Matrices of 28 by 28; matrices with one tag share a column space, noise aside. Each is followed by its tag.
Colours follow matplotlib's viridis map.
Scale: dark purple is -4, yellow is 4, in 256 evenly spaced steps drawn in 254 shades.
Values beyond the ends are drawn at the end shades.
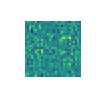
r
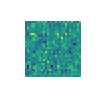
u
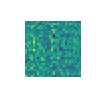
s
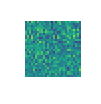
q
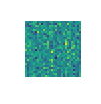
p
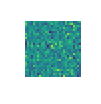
p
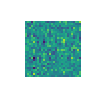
s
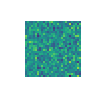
s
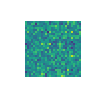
p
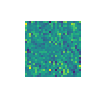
u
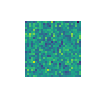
u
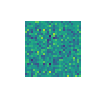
r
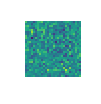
q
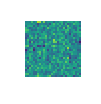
s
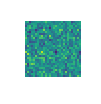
r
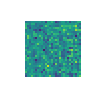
r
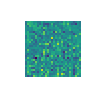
p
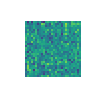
u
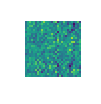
u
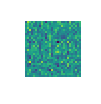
q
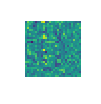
q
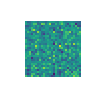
p
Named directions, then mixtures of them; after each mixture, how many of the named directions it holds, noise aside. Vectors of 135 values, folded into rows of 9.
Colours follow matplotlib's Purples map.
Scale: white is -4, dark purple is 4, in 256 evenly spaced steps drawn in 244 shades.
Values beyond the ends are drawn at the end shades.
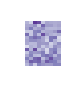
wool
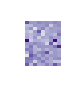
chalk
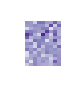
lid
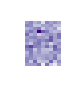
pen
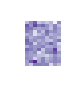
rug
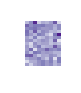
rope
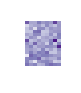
two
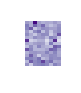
four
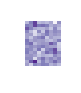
one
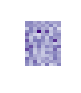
four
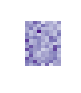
four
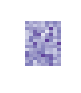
two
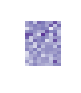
one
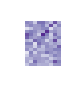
one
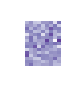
four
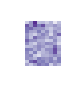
three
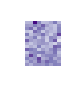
three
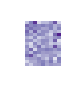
one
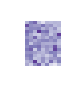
three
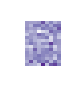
one
